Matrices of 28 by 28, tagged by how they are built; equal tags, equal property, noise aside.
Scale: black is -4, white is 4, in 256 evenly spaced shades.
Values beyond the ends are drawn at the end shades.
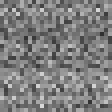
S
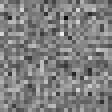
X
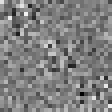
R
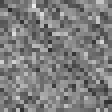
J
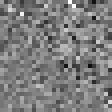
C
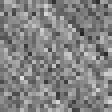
J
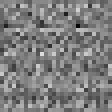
S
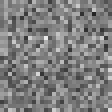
S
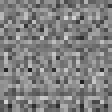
S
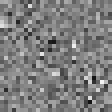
R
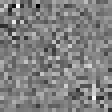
R
